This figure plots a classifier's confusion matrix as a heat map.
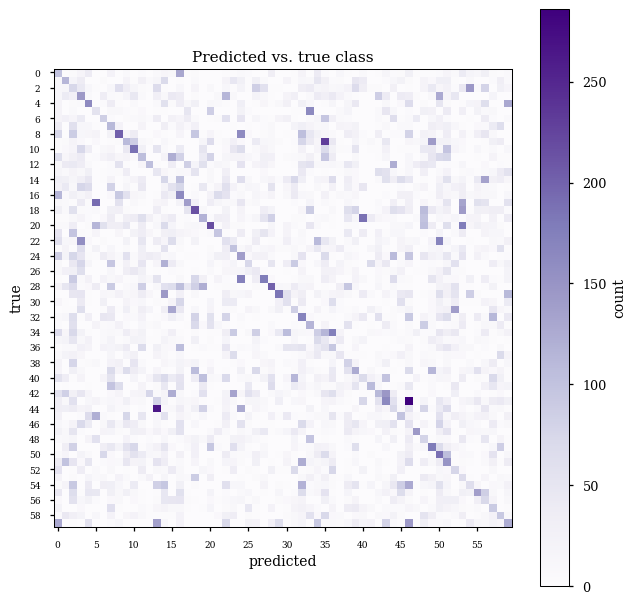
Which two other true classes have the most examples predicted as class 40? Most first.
19, 43
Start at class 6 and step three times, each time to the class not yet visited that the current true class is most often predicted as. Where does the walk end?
36
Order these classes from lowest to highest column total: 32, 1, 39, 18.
1, 39, 18, 32
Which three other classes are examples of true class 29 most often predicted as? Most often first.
14, 59, 54
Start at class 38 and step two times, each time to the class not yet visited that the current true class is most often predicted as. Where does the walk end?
54
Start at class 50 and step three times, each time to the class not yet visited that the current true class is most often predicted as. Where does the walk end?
57
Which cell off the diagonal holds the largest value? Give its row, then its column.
43, 46
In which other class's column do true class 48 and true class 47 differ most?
33
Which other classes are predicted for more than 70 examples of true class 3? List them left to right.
22, 42, 50
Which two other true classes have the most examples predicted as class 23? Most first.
42, 34
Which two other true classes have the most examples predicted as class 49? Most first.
9, 39
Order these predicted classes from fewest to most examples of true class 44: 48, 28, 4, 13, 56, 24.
28, 4, 56, 48, 24, 13
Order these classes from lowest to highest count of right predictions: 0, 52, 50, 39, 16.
52, 0, 39, 16, 50
